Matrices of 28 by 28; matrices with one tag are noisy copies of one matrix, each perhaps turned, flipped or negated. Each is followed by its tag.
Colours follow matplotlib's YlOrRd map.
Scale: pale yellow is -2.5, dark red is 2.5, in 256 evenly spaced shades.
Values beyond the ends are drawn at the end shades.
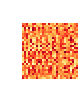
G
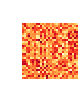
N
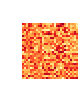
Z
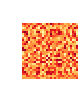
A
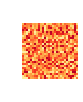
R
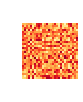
N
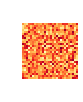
R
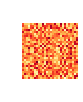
R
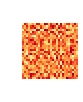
A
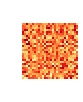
R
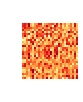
Z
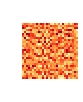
G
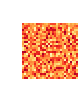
A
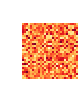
R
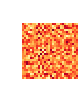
A
